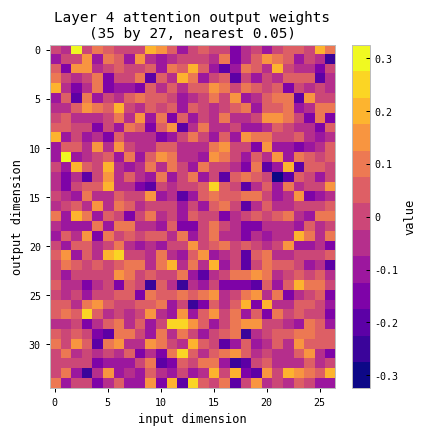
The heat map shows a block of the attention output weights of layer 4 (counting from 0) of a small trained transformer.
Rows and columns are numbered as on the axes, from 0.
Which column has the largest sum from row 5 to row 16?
15
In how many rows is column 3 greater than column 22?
16
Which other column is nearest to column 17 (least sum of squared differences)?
7
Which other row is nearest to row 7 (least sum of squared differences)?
1
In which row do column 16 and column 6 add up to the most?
10
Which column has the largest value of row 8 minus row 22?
26
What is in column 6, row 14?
-0.05
